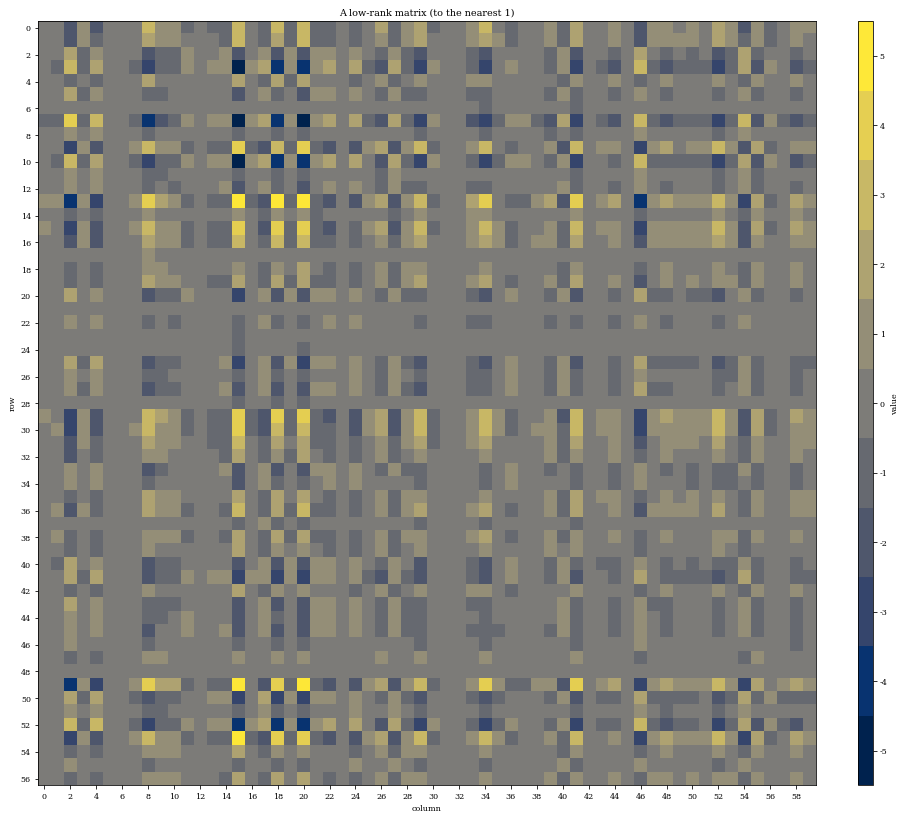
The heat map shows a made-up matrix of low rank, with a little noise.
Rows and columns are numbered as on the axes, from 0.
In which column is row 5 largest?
2
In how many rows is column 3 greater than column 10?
5
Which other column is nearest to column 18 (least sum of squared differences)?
20
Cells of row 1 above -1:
46
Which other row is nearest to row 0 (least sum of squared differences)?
16
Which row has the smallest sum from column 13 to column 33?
7
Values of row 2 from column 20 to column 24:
-2 1 1 0 1
